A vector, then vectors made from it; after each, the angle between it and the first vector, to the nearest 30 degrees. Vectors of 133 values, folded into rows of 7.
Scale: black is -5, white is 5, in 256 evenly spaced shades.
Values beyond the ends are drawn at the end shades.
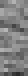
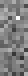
60 degrees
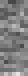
150 degrees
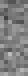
120 degrees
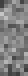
60 degrees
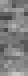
120 degrees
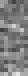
150 degrees
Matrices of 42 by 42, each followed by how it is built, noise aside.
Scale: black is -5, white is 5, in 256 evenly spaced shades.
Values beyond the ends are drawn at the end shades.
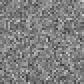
repeating columns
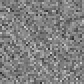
Toeplitz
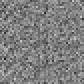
repeating rows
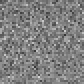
repeating columns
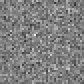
repeating rows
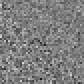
lower triangular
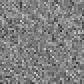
Toeplitz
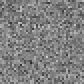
noise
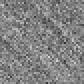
Toeplitz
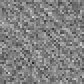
Toeplitz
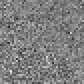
lower triangular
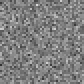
repeating rows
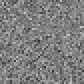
noise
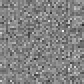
repeating rows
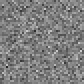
repeating columns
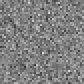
noise
